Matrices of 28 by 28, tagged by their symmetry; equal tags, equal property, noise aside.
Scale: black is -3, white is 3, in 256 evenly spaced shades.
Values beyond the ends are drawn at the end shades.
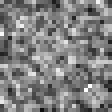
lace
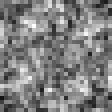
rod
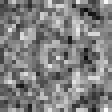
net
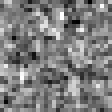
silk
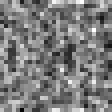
net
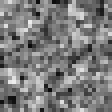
lace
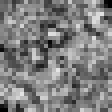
lace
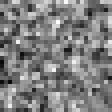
silk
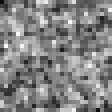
rod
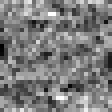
rod
